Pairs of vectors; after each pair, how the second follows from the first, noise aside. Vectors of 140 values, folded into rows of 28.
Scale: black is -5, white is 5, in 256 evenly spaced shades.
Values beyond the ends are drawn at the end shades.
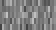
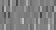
wrapped around, partly zeroed.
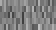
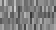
wrapped around, negated.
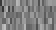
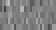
wrapped around, partly zeroed.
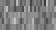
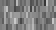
copied.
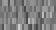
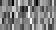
reversed, negated, scaled up.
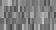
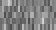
copied.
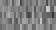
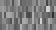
copied.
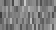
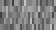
copied.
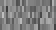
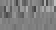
wrapped around, negated, partly zeroed.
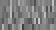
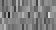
wrapped around, negated.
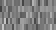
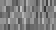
wrapped around, negated.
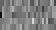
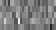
wrapped around, negated.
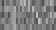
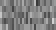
wrapped around, negated.
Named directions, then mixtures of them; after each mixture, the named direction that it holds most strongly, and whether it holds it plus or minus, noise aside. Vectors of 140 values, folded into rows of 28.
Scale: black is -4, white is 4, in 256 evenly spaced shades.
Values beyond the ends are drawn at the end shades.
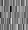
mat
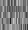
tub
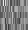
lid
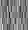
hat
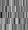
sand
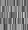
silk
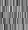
silk, plus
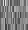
lid, plus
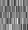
tub, plus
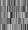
tub, plus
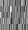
mat, minus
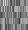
lid, plus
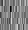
mat, plus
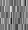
mat, minus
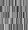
silk, minus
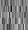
hat, plus
